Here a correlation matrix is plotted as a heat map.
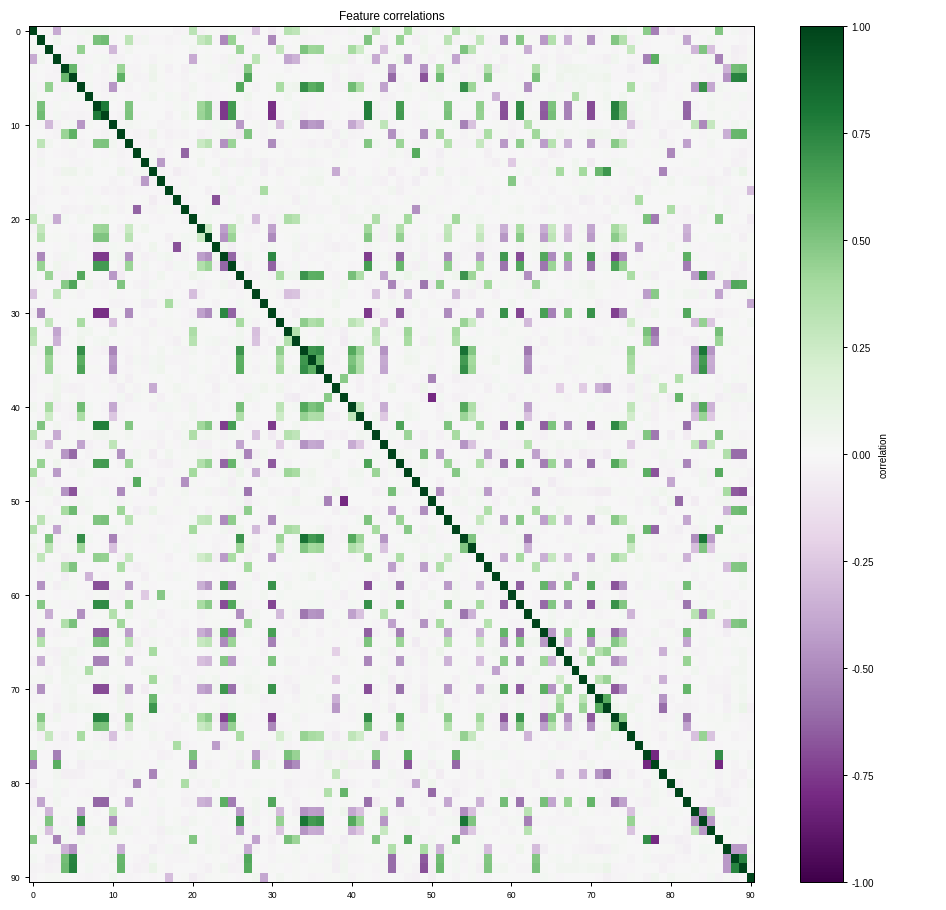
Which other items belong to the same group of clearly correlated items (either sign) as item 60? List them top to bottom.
14, 16
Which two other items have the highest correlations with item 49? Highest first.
45, 87
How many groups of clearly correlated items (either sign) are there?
11
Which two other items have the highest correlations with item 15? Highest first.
72, 71
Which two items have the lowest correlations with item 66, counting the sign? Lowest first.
79, 38
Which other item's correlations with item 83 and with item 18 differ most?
23
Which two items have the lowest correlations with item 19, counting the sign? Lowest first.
13, 48
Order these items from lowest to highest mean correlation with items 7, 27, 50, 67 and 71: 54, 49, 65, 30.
49, 65, 54, 30
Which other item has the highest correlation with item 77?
86
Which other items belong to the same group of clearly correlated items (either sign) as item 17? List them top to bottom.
29, 90
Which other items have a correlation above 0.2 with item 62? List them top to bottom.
10, 44, 83, 85
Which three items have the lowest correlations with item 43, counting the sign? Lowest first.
78, 3, 28
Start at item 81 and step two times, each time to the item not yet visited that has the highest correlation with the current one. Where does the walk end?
37
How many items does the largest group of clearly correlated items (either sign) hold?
22
